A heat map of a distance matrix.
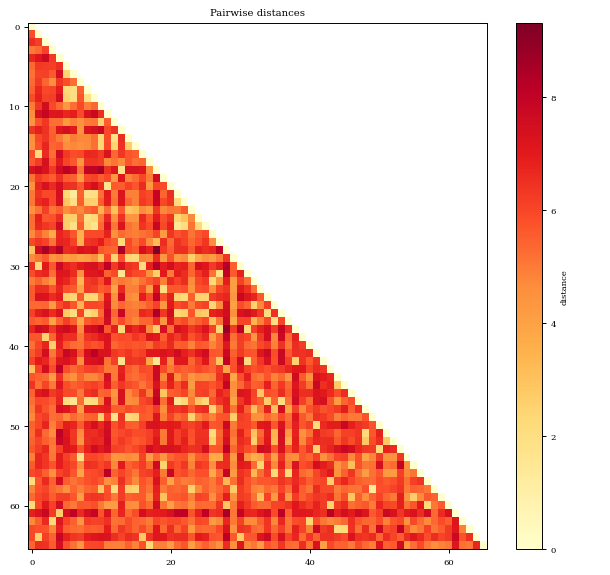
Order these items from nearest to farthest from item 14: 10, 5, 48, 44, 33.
10, 5, 33, 44, 48
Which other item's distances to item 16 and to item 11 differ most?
30
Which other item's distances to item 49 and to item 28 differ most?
58
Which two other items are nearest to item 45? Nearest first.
63, 44
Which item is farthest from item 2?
28
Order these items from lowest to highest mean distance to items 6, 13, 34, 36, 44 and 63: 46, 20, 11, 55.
55, 46, 20, 11
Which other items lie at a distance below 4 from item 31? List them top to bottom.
13, 18, 27, 38, 42
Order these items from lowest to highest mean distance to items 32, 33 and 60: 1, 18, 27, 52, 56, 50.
52, 56, 27, 1, 50, 18
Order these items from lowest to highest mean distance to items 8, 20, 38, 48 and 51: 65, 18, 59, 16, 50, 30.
65, 59, 18, 16, 50, 30
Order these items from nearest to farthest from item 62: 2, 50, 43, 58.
43, 58, 50, 2
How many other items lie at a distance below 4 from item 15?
7
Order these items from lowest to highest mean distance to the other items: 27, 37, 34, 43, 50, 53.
37, 27, 34, 43, 50, 53
